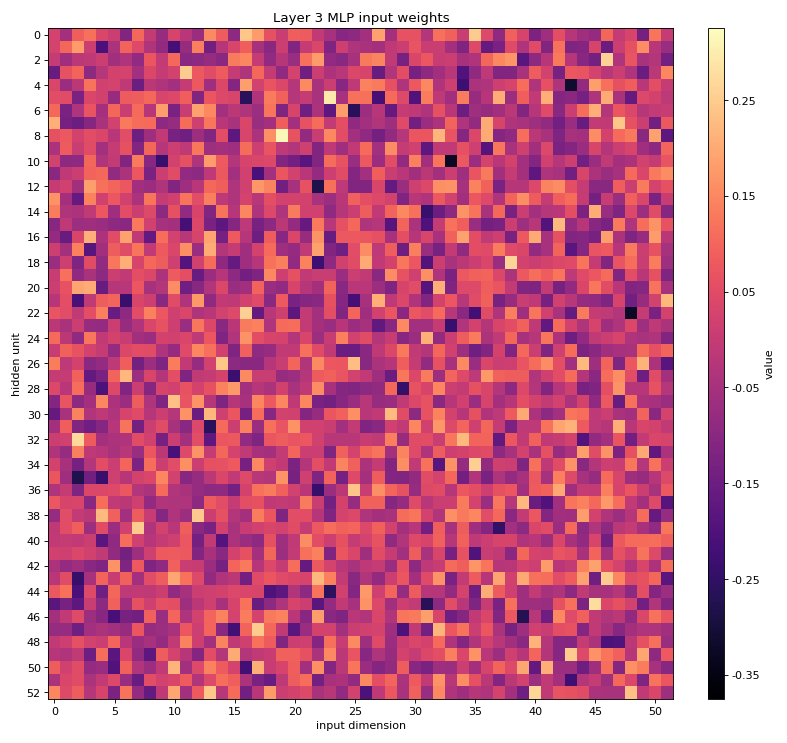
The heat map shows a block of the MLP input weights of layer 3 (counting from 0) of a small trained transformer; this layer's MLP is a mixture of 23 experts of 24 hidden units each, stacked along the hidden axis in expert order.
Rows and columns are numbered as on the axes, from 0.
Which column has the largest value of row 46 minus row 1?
10
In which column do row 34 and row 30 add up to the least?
16
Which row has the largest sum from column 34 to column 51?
43
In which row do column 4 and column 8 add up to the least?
28
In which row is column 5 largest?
42
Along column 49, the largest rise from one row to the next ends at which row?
1
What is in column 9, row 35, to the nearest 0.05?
0.15
